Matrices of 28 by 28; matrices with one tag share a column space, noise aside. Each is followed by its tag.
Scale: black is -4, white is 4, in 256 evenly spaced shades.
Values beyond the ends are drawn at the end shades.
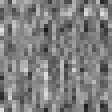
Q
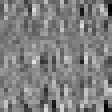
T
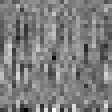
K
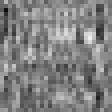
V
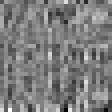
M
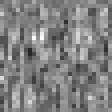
V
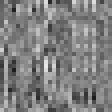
Q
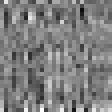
M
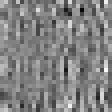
Q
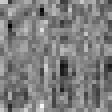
Q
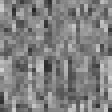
Q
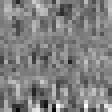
T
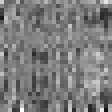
M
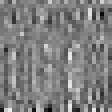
M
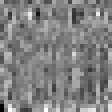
M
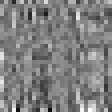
M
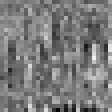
K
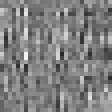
V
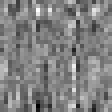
Q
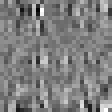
T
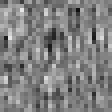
V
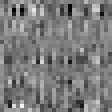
T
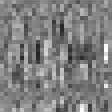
K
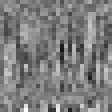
K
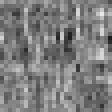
V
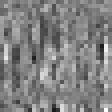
K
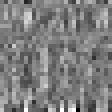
M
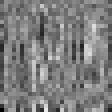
K
